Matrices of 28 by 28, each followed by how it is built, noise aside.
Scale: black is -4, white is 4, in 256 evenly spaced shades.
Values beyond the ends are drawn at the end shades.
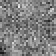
smooth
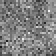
smooth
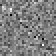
banded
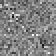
banded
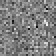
uneven columns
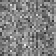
blocks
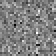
uneven columns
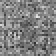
blocks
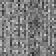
blocks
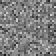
repeating rows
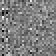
uneven columns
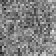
smooth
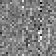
uneven columns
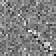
banded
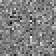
uneven columns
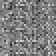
repeating rows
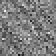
Toeplitz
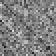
Toeplitz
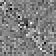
banded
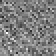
Toeplitz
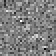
banded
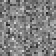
blocks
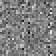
uneven columns
